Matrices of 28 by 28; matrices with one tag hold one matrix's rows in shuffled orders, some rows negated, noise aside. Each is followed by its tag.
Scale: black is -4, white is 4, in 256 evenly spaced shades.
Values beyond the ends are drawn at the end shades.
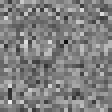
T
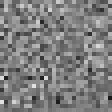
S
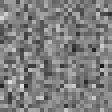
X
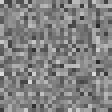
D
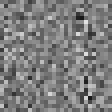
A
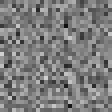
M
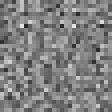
X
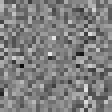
A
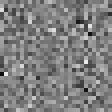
A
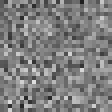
T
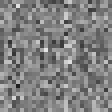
M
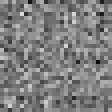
X
